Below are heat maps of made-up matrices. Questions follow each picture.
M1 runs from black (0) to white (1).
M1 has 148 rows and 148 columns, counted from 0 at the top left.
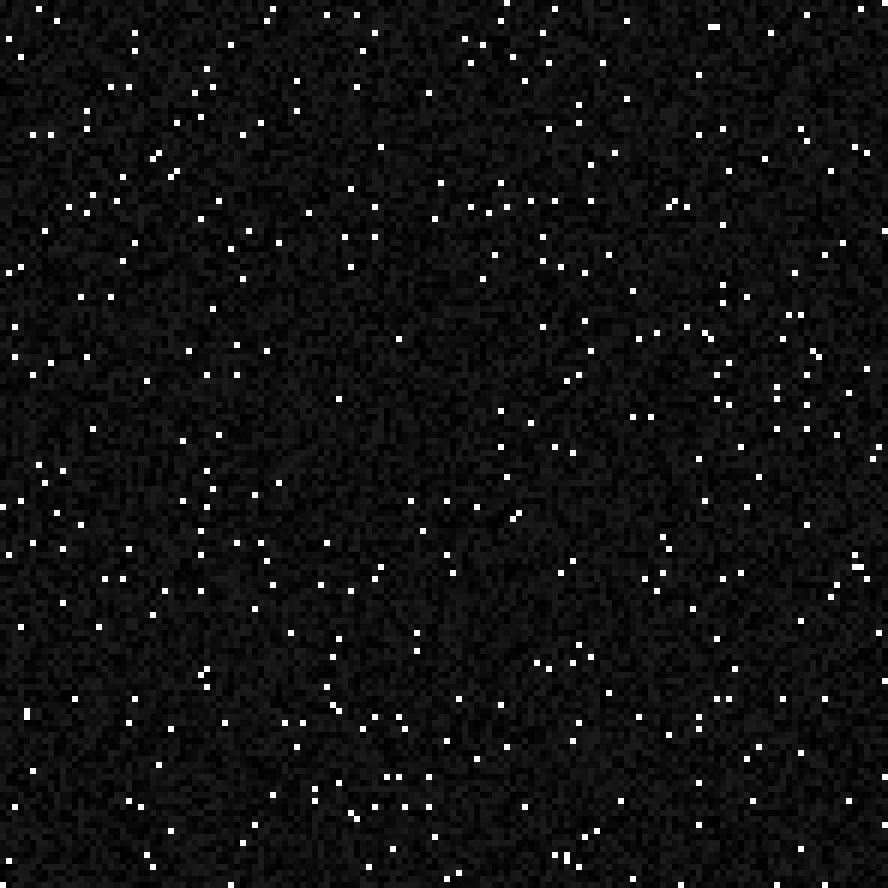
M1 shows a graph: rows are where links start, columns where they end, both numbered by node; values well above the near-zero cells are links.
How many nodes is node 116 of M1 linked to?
7
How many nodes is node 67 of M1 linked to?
2
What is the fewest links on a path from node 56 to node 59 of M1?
6
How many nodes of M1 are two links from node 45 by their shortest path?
5
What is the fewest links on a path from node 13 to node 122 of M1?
6
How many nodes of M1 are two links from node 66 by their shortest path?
9
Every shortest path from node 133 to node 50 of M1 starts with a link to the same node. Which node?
node 21
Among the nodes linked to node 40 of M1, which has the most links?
node 22
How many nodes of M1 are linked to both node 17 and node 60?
0
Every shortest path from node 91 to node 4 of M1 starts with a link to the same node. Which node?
node 111
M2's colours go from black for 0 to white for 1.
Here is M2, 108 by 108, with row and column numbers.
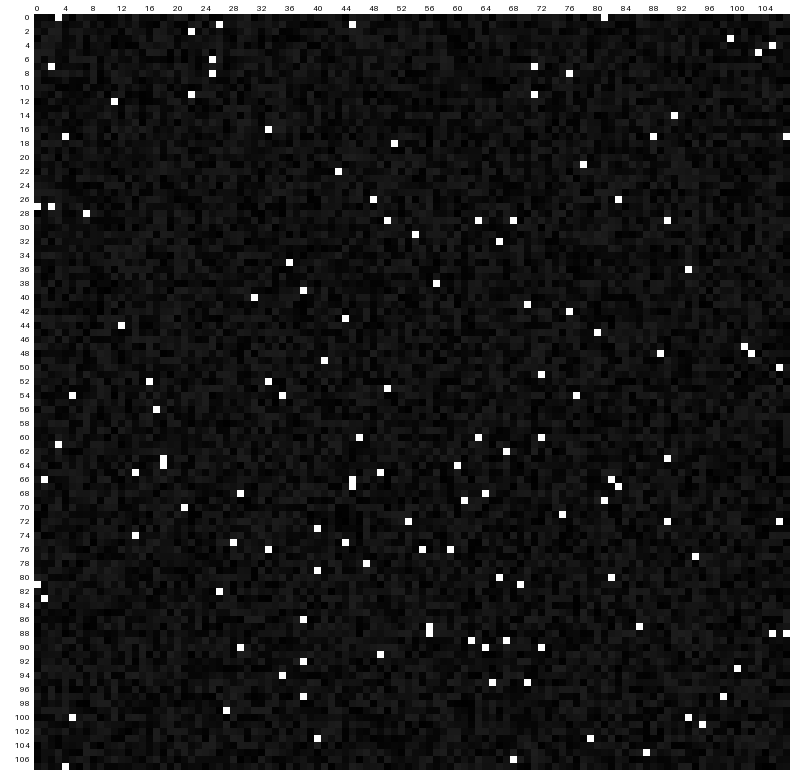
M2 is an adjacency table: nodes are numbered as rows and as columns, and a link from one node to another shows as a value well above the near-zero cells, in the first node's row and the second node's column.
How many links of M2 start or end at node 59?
1
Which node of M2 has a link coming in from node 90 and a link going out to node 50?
node 29
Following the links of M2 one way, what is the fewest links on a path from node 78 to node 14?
5
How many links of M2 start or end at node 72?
6
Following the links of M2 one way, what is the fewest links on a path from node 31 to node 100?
5
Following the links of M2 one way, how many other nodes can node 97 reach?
3
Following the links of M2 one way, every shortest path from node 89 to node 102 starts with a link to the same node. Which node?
node 67
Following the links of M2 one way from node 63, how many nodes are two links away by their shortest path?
4
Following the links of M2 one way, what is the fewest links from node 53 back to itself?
7
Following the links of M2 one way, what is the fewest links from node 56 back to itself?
3
